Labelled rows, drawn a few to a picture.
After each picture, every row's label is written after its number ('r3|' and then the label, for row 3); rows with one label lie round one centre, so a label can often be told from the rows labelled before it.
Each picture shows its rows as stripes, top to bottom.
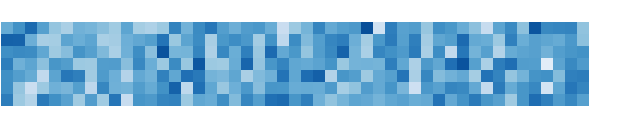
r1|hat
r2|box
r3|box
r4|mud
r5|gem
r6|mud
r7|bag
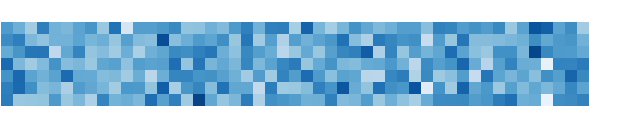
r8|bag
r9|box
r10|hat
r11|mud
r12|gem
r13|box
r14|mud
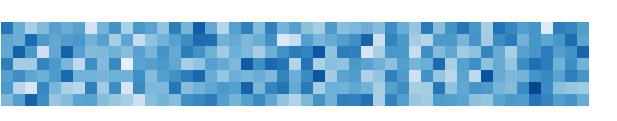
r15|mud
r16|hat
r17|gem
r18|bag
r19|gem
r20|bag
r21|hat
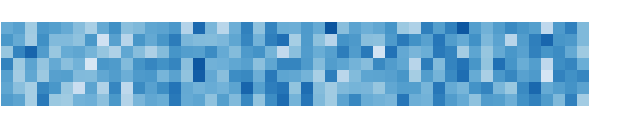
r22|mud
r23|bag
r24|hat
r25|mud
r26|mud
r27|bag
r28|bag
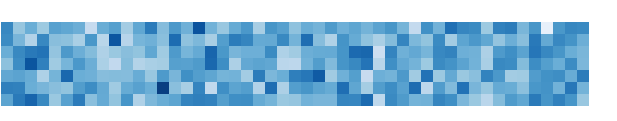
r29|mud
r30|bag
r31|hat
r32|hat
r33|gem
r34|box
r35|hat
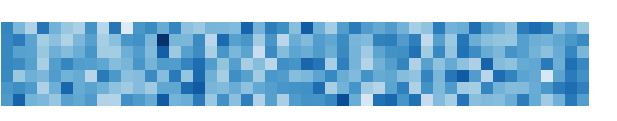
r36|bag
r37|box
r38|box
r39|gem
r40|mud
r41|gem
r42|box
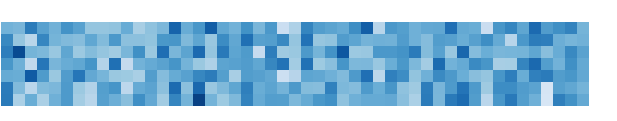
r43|hat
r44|bag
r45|box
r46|bag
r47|hat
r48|mud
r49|mud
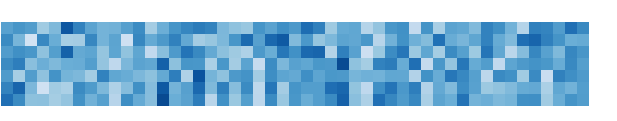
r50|gem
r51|bag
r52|gem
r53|box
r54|mud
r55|box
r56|box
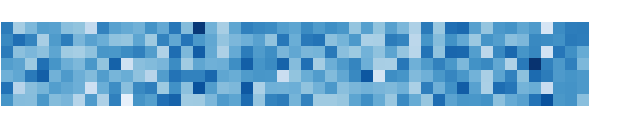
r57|mud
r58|gem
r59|mud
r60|bag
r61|hat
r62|mud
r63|bag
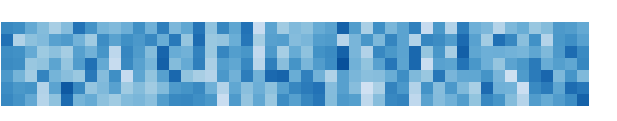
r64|box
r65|mud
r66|box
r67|box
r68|bag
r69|gem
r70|gem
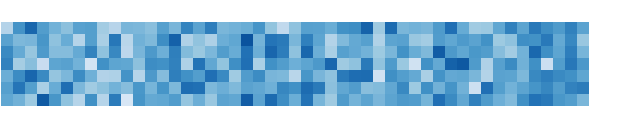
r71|hat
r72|bag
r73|bag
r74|mud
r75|hat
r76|gem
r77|bag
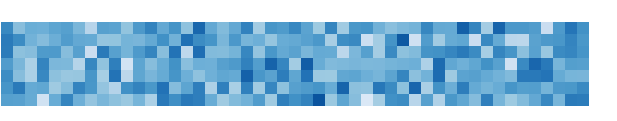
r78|mud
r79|gem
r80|mud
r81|bag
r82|bag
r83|box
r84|gem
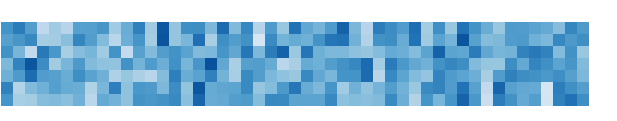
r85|box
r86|box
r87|bag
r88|hat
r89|hat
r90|mud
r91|mud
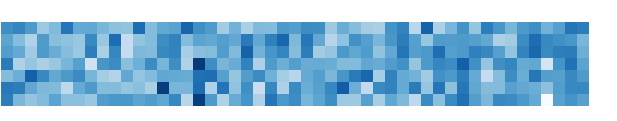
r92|gem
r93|bag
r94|bag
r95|mud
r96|hat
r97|box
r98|mud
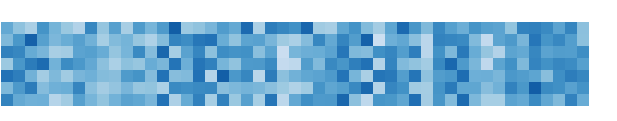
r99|bag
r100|hat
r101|box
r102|hat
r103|box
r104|hat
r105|box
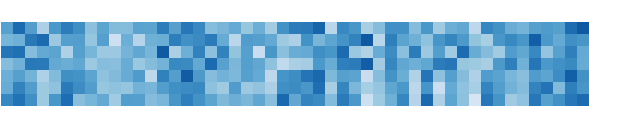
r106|gem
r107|hat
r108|box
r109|hat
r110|gem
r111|gem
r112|gem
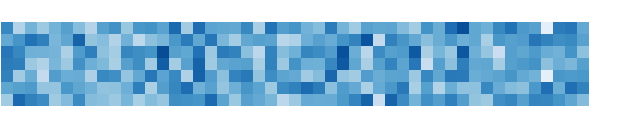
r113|mud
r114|hat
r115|box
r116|box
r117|mud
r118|gem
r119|hat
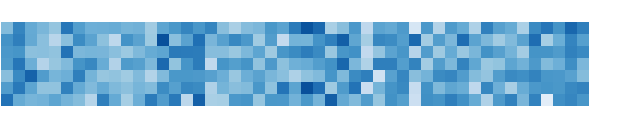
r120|gem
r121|box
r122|gem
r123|box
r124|hat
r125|gem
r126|mud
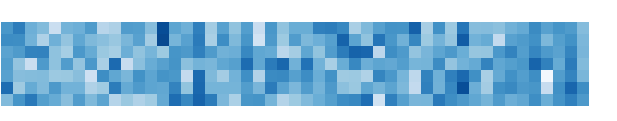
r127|box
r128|box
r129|hat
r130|bag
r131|mud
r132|mud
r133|hat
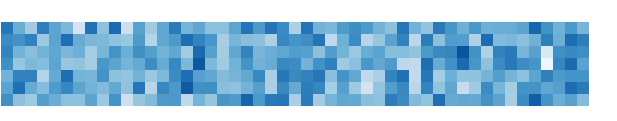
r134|bag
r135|gem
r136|mud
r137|mud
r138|gem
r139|gem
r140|bag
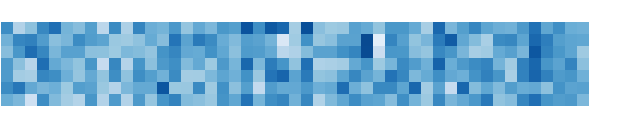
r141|bag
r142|hat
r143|hat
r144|bag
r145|bag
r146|box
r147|bag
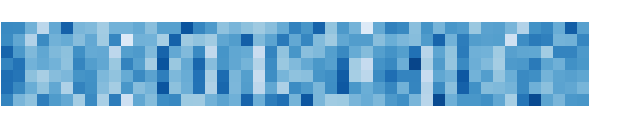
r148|gem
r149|bag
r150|box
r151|box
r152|box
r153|box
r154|bag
